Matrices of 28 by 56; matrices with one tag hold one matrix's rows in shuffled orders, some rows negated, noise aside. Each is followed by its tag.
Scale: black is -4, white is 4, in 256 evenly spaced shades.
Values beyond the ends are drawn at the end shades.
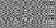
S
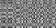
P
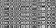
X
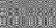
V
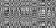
X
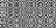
V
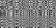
V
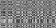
P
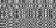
V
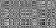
X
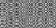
V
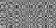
V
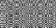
V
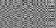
S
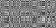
X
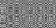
V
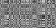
X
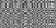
S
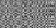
S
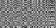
S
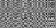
S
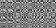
P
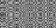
V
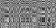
X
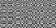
P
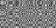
V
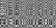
V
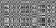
X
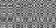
P
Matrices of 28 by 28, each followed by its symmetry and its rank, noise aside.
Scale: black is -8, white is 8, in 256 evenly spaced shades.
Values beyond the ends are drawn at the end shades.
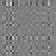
no symmetry, rank one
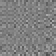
no symmetry, rank two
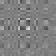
symmetric, rank one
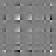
symmetric, rank one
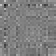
symmetric, rank two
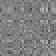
no symmetry, rank two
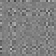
antisymmetric, rank two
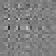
no symmetry, rank two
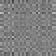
antisymmetric, rank two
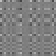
no symmetry, rank one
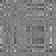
no symmetry, rank two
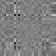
no symmetry, rank two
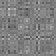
symmetric, rank two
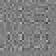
no symmetry, rank three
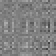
no symmetry, rank three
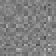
symmetric, rank three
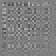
antisymmetric, rank two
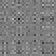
symmetric, rank two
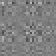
no symmetry, rank two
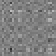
no symmetry, rank two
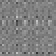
no symmetry, rank one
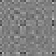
symmetric, rank two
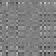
no symmetry, rank one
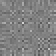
symmetric, rank three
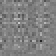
no symmetry, rank three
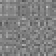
symmetric, rank two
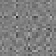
symmetric, rank three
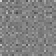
no symmetry, rank three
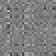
no symmetry, rank two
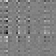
no symmetry, rank one
